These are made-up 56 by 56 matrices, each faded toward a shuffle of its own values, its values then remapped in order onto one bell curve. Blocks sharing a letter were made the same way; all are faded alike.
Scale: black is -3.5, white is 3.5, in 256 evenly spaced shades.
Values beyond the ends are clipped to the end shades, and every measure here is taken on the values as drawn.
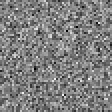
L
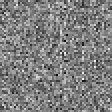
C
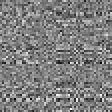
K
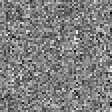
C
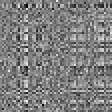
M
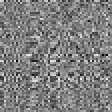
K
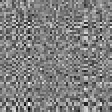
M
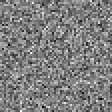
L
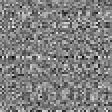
K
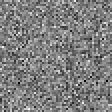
L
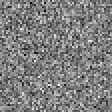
L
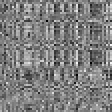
M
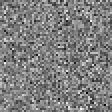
C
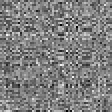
K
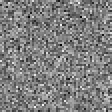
L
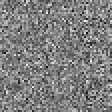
C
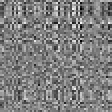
M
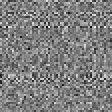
K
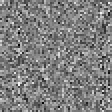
C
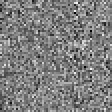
C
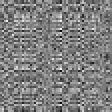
M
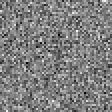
L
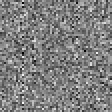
C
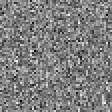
C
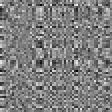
M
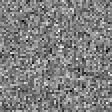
L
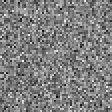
L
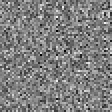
C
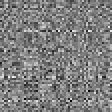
K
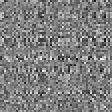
K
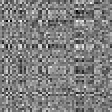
M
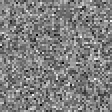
L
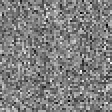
C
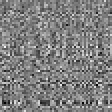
K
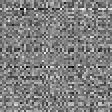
K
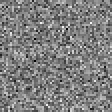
L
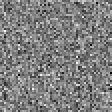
C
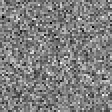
L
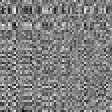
M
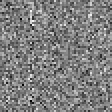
C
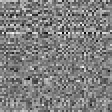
K
